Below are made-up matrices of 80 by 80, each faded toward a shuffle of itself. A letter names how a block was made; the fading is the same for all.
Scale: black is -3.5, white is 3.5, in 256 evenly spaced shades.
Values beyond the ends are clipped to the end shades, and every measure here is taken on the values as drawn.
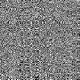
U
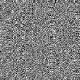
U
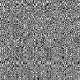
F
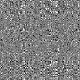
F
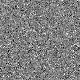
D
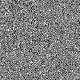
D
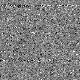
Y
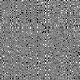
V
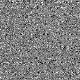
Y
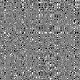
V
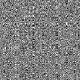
U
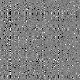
V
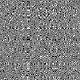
F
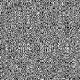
U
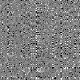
V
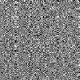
U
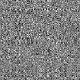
U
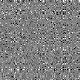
V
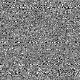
Y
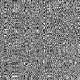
U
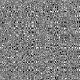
F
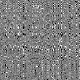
V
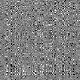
V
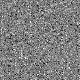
D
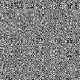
U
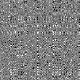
F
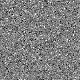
D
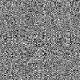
U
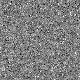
D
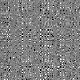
V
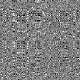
F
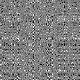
V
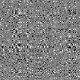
F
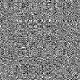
U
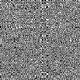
U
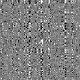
V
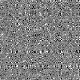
F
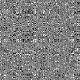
F
